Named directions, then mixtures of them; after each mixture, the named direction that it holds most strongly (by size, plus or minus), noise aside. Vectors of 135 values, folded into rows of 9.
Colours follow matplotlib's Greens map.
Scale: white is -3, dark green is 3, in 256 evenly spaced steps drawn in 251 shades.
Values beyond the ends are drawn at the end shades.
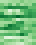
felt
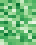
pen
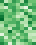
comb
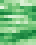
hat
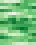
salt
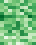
comb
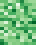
pen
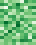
pen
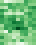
salt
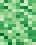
comb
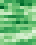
hat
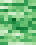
salt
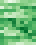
salt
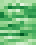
felt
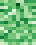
pen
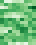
salt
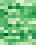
pen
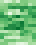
felt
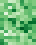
pen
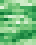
hat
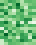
pen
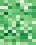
pen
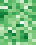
comb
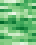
salt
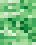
salt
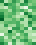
comb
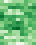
felt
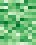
salt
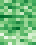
comb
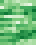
hat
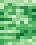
hat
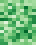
pen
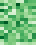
pen
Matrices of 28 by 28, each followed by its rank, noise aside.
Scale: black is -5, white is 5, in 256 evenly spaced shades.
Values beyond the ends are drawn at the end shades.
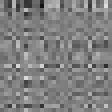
two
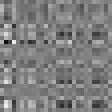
two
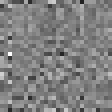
four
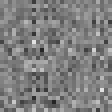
four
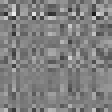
two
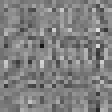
four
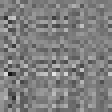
three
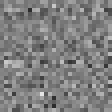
six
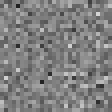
six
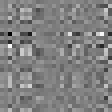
two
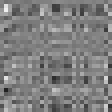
two
